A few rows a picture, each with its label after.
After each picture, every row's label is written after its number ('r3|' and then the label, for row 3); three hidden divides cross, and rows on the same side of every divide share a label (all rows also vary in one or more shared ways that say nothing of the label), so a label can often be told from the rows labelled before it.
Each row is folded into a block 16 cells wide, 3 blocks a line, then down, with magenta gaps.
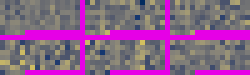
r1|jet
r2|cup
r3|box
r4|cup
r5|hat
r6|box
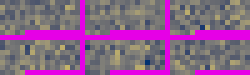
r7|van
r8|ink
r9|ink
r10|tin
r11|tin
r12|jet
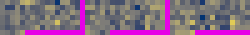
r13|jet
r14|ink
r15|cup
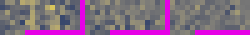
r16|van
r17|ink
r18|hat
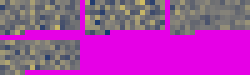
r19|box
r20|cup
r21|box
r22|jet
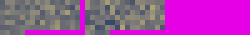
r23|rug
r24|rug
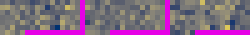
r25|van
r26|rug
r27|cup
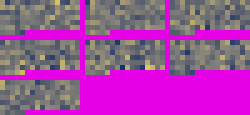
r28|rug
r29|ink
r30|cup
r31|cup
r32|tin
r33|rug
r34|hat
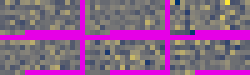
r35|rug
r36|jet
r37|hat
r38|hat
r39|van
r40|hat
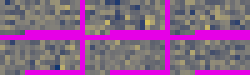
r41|tin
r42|box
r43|tin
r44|tin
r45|jet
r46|hat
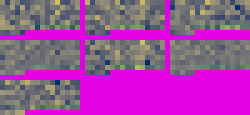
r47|cup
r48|cup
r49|ink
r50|hat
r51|ink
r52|box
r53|jet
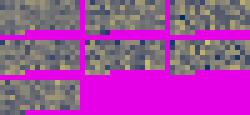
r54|cup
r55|van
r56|rug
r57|van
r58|van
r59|ink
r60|box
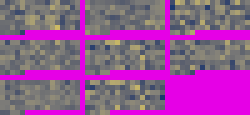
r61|van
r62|hat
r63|rug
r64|box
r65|jet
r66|ink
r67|jet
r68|jet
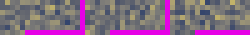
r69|van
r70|rug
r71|cup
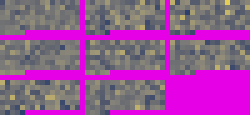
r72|tin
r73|rug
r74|box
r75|hat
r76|rug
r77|jet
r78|hat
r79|rug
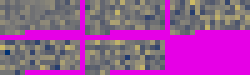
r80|jet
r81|rug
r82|van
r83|van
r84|hat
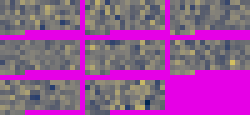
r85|tin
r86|box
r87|box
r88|rug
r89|ink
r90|hat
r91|box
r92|ink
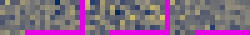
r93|van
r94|cup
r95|box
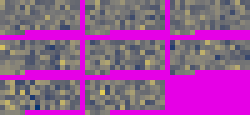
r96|hat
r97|hat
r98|tin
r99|hat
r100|cup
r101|tin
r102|hat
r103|ink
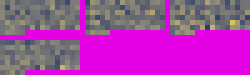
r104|jet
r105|rug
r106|jet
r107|tin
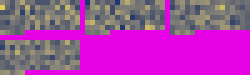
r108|van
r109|tin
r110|van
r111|ink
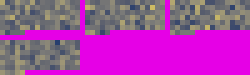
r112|box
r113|rug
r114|hat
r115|cup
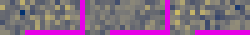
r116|van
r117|tin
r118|box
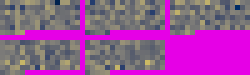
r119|cup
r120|cup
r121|box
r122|cup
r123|jet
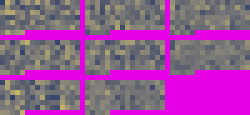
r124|rug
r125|jet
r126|jet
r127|van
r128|box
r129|ink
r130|ink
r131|box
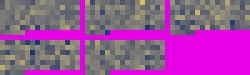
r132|tin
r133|hat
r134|ink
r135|cup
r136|hat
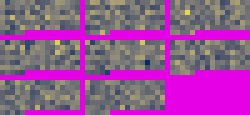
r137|cup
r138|hat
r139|ink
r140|ink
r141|ink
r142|hat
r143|box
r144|jet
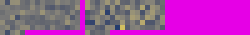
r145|box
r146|rug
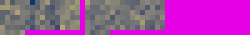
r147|ink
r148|hat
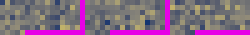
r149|tin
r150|rug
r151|rug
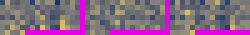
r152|van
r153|rug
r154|ink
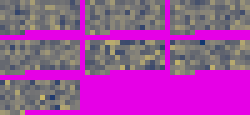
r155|van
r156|van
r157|ink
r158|box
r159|jet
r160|rug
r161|tin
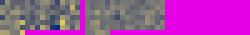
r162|cup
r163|hat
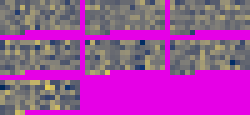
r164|van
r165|rug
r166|van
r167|ink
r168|tin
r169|tin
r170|cup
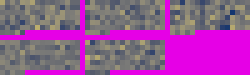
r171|hat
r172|rug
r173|tin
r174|box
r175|cup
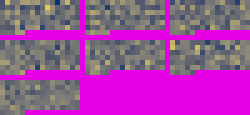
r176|tin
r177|hat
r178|van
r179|cup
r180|jet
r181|hat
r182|jet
